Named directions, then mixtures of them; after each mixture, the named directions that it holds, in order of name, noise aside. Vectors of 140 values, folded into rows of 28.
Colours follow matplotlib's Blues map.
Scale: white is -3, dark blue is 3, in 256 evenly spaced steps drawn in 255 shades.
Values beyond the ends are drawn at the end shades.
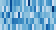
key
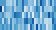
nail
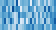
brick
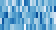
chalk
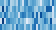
chalk, key, nail.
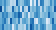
brick, chalk, nail.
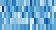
chalk, key, nail.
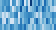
brick, chalk, key.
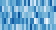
chalk, key, nail.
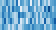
brick.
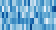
chalk, key, nail.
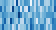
brick, chalk, nail.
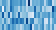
key, nail.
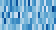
brick, key.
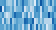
nail.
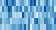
chalk, nail.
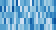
brick, nail.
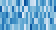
chalk, nail.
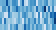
brick, chalk.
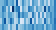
brick.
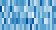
key, nail.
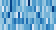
key.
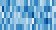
key, nail.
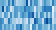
key, nail.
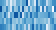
chalk, key, nail.
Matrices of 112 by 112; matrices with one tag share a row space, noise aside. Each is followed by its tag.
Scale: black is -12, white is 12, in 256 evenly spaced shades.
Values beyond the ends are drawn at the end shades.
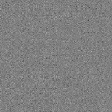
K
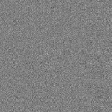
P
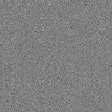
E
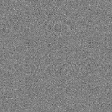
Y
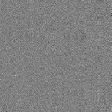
P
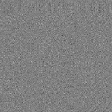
E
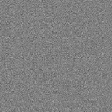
K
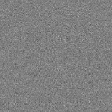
Y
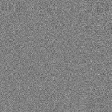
P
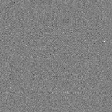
K
